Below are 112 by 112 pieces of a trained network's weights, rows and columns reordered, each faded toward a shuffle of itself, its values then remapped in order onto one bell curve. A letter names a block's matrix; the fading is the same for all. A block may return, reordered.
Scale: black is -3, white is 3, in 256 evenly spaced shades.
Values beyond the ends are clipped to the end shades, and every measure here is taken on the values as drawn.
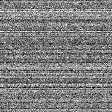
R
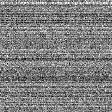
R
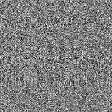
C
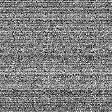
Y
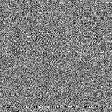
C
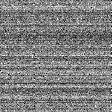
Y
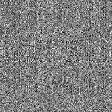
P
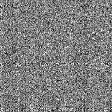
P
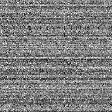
Y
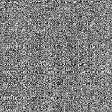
P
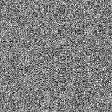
C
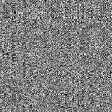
P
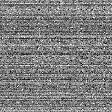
Y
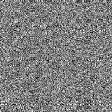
C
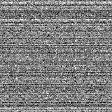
R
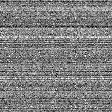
R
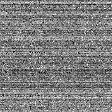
Y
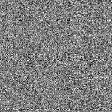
P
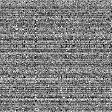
Y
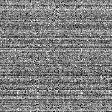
Y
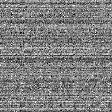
Y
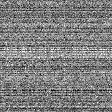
R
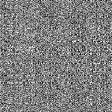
P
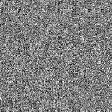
P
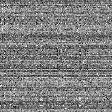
Y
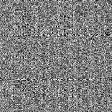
P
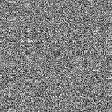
C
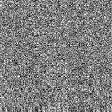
C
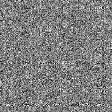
P
